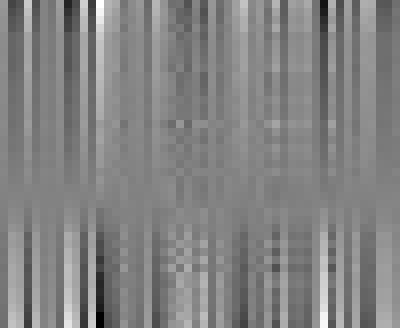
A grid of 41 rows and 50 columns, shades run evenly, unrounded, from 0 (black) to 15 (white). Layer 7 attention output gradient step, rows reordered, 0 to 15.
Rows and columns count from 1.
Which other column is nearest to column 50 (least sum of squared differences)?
40
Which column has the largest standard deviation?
13
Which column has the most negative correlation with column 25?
29
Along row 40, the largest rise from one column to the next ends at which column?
12
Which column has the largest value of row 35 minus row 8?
41
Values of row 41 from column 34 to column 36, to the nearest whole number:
9 5 10
